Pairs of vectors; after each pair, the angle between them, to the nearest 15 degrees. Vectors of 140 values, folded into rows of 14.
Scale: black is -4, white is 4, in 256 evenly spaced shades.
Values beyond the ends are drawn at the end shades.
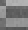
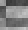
165 degrees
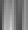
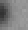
90 degrees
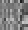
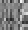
165 degrees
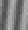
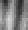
45 degrees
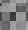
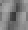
60 degrees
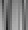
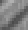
105 degrees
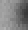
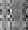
60 degrees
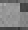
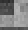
75 degrees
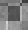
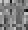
90 degrees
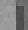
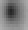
105 degrees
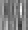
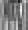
30 degrees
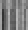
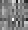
105 degrees
